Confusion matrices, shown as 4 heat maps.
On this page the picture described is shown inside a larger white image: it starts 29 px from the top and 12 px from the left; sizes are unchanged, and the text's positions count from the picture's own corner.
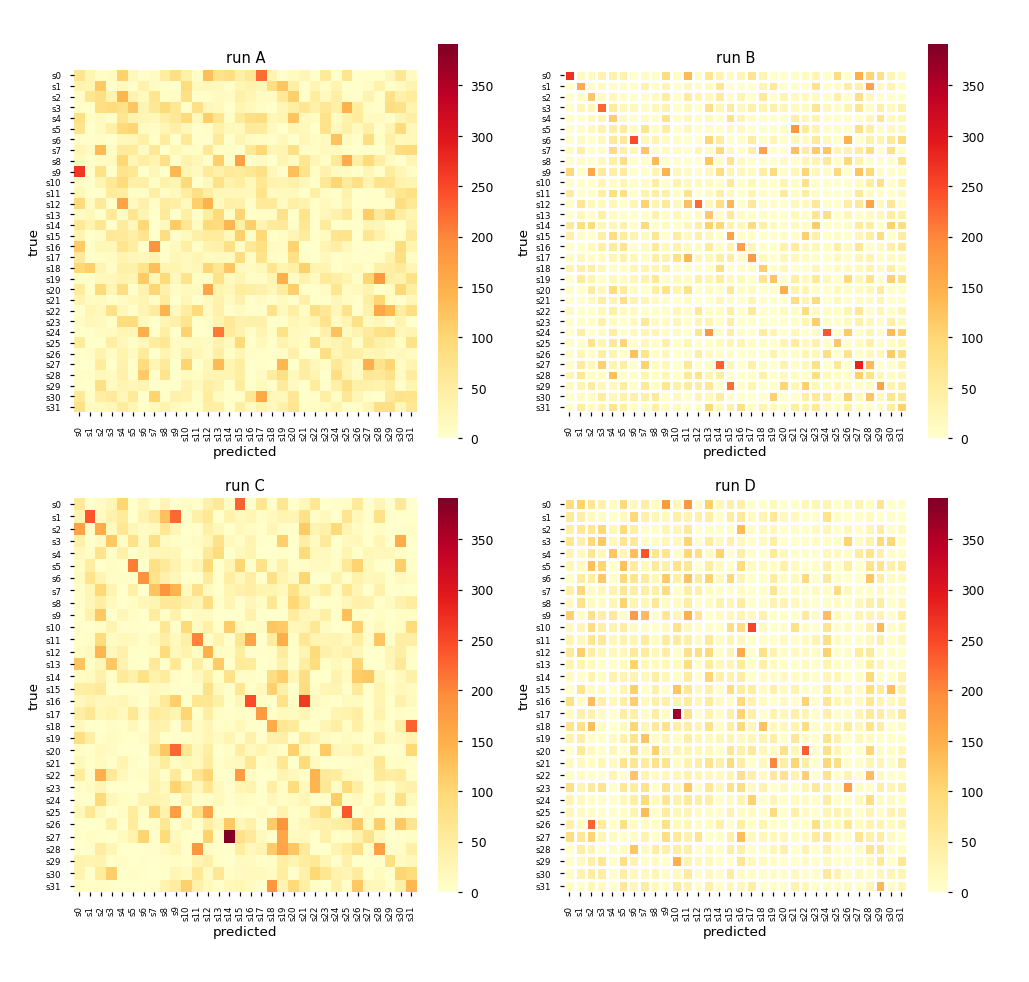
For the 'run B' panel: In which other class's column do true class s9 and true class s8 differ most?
s2
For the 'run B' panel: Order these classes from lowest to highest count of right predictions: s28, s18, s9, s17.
s28, s18, s9, s17
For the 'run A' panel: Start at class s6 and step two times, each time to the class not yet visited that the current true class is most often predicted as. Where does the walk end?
s13
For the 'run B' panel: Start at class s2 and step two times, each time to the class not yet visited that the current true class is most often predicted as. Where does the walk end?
s14
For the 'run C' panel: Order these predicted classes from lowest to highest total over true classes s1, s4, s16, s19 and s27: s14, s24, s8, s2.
s24, s2, s8, s14
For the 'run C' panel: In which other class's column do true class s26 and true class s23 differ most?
s19
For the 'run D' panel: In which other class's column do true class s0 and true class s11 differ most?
s9
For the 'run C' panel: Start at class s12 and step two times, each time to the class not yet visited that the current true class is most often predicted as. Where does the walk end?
s0
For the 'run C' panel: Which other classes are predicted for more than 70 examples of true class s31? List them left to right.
s10, s18, s20, s26
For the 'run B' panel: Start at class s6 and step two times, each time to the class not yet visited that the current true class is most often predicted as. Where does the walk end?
s30
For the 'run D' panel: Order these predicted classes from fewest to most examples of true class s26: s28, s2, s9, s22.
s22, s28, s9, s2
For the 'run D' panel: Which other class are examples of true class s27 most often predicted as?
s16
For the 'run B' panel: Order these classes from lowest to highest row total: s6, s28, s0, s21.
s21, s28, s6, s0
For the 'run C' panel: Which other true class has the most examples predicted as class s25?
s9
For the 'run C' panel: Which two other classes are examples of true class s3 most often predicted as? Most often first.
s30, s19
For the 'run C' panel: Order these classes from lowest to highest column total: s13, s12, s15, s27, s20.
s27, s13, s20, s15, s12
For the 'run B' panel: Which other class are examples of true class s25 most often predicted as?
s5
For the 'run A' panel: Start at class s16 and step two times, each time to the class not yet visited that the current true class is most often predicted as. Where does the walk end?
s2
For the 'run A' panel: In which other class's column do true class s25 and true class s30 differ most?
s17
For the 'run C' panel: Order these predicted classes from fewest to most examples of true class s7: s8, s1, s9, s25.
s1, s25, s9, s8
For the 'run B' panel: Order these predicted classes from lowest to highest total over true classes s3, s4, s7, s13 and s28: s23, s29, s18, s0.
s0, s29, s18, s23
